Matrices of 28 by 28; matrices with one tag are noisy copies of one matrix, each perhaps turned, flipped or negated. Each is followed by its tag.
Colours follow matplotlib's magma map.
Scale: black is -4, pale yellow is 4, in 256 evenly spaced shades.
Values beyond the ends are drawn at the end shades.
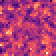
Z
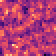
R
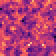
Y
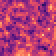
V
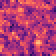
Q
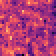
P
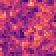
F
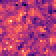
F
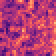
P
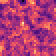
R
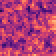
V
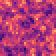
Y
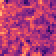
P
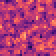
R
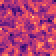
Z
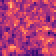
V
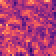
P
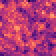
F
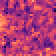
V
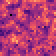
Q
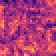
P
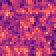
Y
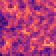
V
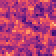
R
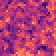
V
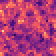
F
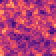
F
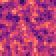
R
